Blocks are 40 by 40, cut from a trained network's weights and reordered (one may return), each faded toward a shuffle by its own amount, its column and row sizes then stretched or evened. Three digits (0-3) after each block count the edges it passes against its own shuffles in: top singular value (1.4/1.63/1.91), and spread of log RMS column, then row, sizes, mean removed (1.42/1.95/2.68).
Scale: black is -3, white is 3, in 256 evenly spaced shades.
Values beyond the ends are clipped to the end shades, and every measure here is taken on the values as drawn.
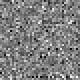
0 0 1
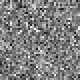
0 0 0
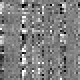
3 3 1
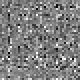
1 2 2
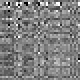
3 1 2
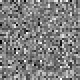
0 1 1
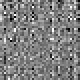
2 2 2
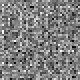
1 0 1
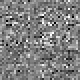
0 2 2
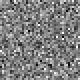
0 0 0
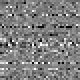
2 0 3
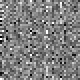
1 2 1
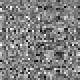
2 1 2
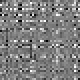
3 2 3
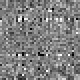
2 1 2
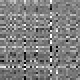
3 2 2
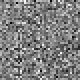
2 1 1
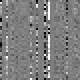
3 3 0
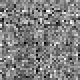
1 0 2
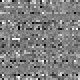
0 1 3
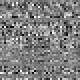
2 0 3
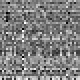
3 0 2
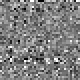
1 1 2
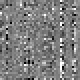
1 3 1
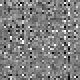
0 2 2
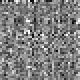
2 0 2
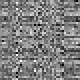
3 2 0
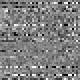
3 1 3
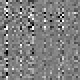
3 3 1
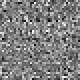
1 1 1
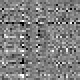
3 2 2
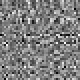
3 1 2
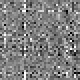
1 2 2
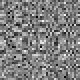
3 0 1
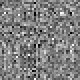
2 1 1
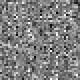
1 2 0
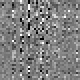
1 3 0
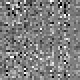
0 3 1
